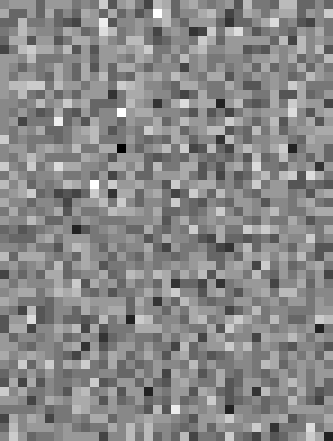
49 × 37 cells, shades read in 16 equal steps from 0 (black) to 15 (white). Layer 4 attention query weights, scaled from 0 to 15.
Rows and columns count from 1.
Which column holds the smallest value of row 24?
8
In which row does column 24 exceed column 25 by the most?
12
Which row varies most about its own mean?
17
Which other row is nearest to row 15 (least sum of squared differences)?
9
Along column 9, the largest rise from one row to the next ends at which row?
27
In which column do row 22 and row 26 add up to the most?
22
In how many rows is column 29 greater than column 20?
19
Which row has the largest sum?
10
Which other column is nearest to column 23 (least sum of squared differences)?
16
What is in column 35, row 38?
7
